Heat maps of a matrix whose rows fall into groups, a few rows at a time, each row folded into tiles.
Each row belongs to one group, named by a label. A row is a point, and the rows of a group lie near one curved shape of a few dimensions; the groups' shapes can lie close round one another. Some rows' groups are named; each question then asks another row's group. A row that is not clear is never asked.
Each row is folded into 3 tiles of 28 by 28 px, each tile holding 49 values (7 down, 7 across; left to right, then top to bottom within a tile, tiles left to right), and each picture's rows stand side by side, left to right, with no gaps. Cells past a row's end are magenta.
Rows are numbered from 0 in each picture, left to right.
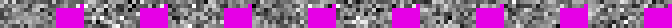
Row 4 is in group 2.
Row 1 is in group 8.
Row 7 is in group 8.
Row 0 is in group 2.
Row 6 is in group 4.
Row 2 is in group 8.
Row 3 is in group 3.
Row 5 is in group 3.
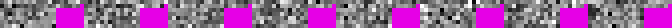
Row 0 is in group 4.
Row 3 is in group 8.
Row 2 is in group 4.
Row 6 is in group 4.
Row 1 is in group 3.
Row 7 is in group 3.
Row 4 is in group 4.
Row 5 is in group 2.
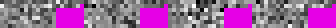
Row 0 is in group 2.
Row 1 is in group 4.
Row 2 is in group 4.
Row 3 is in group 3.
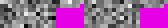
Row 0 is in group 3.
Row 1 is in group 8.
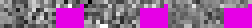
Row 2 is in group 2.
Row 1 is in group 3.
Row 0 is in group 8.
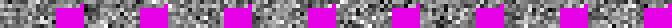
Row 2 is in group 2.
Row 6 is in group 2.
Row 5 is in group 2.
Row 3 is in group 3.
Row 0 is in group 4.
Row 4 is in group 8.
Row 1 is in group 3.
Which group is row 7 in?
3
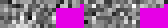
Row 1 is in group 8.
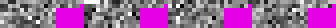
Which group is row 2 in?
8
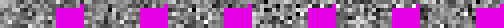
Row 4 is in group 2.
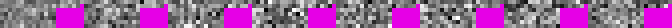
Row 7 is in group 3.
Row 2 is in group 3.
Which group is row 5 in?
2
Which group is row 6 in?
3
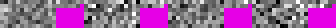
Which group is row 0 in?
2
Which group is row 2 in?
4
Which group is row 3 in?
8
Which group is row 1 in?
4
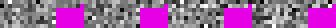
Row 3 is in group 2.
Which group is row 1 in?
4
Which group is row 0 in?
4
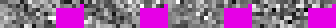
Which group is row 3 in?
2
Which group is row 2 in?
8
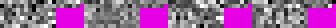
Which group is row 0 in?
4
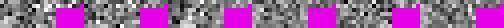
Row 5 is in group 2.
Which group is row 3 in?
2
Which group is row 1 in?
8
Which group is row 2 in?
3
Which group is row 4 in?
4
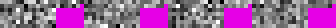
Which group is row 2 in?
4
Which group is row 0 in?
3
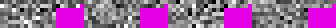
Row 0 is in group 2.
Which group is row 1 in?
8
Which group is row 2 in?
4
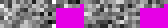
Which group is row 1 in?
8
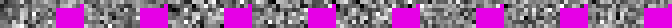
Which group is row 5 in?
4
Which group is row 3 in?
3
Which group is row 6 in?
2
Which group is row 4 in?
3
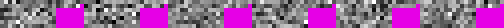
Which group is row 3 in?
4
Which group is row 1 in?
2
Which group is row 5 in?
8
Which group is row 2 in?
2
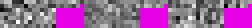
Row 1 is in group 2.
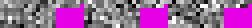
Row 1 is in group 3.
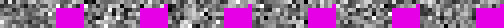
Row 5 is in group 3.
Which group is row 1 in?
2
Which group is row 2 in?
3
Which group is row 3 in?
4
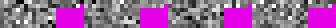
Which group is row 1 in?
4
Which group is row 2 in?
8
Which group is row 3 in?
8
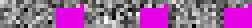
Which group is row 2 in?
3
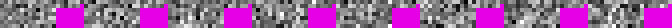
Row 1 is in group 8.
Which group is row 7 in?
3
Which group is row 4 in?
4
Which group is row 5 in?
8
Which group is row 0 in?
4
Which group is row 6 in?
3
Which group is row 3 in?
8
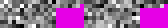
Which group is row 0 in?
8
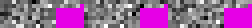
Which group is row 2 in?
4
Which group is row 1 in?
3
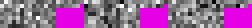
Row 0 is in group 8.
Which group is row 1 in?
3
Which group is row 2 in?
8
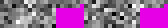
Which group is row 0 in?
3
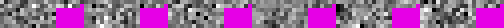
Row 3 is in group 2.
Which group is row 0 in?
8
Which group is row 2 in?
8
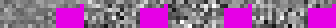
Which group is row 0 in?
2
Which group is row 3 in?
8
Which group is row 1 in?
8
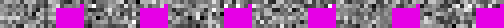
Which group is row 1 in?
4
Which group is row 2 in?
8
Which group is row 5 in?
3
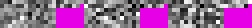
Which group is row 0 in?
8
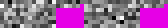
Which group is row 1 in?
2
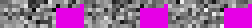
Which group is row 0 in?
4
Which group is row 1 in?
4
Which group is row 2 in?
4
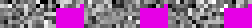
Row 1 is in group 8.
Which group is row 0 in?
4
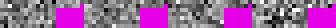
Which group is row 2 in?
4
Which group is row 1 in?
2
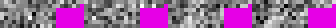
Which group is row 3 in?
3
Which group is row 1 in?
8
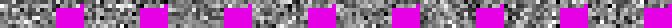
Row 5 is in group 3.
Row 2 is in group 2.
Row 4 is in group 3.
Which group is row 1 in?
3
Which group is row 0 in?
2
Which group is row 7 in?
8
